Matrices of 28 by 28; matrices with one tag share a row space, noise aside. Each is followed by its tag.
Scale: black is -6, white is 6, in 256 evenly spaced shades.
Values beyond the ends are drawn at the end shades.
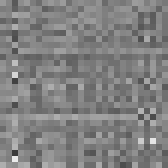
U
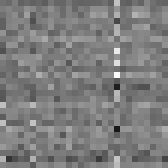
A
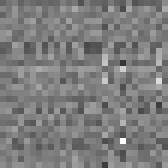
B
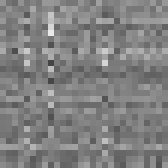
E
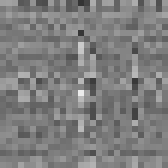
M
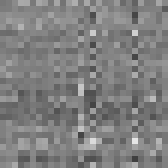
M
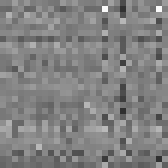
B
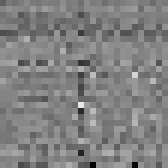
M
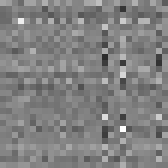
B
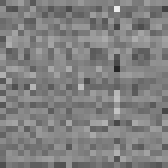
A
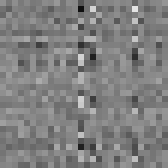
M
